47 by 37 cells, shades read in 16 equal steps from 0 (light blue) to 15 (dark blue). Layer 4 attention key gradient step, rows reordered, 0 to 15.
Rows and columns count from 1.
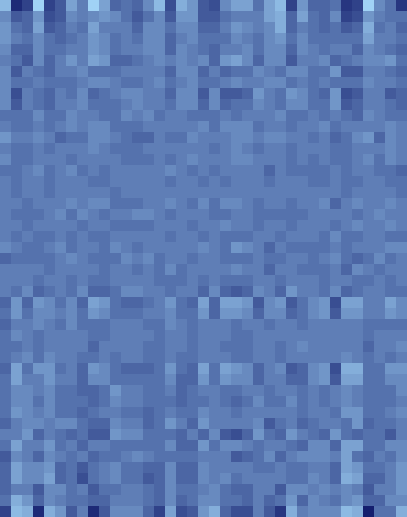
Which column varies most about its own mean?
32
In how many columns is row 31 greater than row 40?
10
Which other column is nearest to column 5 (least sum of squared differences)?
37
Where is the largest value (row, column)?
47, 34
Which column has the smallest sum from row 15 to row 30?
22
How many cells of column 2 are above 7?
21
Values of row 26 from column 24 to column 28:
7 7 8 7 7
